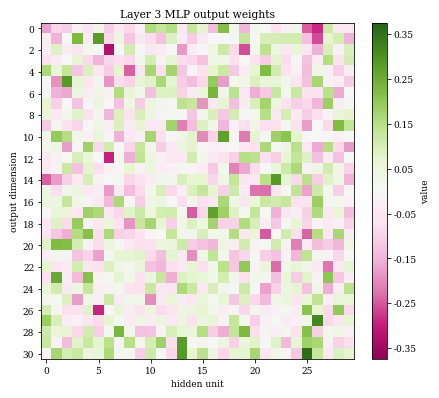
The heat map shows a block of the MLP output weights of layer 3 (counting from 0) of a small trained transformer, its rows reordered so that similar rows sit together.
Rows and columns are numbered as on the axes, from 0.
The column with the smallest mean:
8
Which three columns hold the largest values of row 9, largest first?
28, 12, 29
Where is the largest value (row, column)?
30, 25
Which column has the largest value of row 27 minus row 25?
18
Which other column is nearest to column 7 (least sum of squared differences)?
15
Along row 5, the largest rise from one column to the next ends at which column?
2
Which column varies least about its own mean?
23
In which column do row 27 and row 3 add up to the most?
26
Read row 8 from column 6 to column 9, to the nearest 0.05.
-0.15 0.1 -0.05 0.1
